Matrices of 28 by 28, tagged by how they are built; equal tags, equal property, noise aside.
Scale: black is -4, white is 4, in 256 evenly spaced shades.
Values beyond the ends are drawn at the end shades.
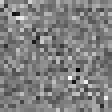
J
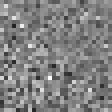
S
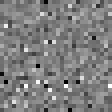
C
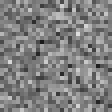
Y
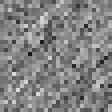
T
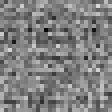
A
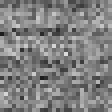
A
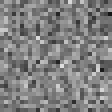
A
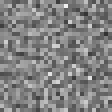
Y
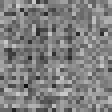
A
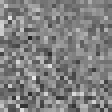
S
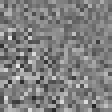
S
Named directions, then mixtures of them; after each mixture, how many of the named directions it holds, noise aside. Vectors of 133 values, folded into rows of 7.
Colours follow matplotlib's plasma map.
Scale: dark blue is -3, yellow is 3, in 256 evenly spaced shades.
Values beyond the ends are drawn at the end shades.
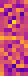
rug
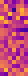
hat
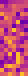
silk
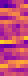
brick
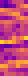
one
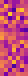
two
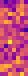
three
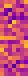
two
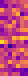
four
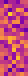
three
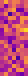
three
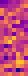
three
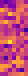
four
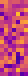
one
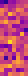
four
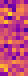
two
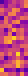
four
